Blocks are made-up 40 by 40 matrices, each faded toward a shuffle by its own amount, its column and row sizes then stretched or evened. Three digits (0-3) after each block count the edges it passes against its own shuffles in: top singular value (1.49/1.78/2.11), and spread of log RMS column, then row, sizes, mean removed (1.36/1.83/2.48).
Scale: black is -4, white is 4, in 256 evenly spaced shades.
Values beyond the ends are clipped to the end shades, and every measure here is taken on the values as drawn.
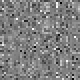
2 1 0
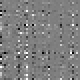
1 3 2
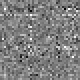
0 1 2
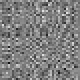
3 3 0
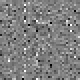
1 2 1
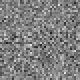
1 0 0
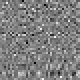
3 0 1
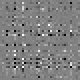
2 2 3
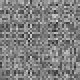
3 2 0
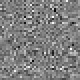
2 1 1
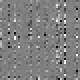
1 3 1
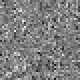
0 1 0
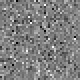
0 1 0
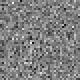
1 0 0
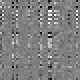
3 3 2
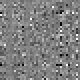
1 3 1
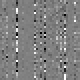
2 3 0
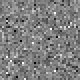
0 1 0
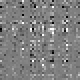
2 3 2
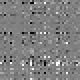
2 2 3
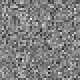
1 1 0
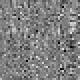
2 2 0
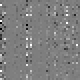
1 3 1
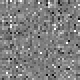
1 1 0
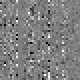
0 3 0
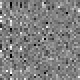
2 2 0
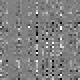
1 3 2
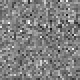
1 1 1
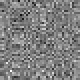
3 1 0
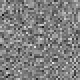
2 0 0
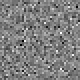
1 0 0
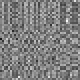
3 0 1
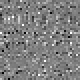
2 1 1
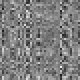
3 3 0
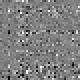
0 2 3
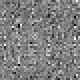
1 2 0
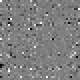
0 1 2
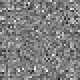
1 0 1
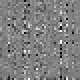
1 3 1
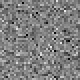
1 0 0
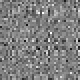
3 1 1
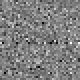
0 0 1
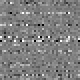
0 1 3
